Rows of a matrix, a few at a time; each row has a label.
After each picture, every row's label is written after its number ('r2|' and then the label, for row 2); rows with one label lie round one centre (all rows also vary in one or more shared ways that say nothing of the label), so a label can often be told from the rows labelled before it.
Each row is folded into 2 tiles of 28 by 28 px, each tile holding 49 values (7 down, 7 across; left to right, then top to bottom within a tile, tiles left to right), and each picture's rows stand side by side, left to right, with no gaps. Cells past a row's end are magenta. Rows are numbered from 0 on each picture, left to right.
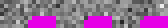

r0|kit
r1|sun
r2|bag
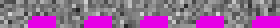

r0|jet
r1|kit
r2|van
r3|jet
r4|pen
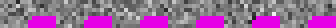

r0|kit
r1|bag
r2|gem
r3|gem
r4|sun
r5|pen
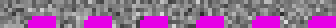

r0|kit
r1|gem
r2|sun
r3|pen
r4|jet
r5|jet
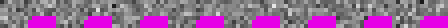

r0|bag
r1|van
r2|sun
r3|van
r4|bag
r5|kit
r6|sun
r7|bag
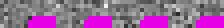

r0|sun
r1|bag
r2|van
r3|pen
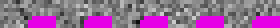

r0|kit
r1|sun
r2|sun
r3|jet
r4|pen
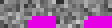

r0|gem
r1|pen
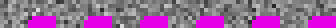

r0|sun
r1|pen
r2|van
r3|bag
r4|sun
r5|bag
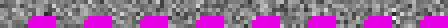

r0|van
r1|gem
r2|jet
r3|pen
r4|pen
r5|sun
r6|pen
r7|jet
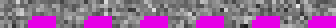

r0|van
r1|gem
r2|gem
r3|gem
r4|gem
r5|kit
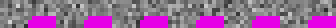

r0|van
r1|van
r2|sun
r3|pen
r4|kit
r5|jet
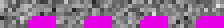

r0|gem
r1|bag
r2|kit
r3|bag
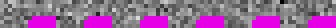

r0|bag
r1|gem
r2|gem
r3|van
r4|gem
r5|pen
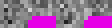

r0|kit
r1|kit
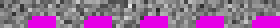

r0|kit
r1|jet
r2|van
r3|jet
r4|pen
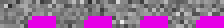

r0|kit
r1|van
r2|gem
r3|kit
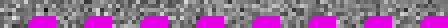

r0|van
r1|van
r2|kit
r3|van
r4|bag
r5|jet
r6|sun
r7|jet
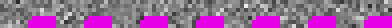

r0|kit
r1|jet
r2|sun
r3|sun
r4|pen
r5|bag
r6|gem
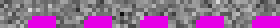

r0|kit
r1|gem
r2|pen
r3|sun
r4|jet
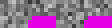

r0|bag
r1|sun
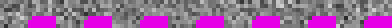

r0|gem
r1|bag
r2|kit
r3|gem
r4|bag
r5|bag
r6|sun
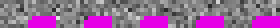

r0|gem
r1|jet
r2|gem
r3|sun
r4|gem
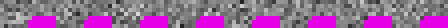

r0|gem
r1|jet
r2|pen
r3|van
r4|kit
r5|van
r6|van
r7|jet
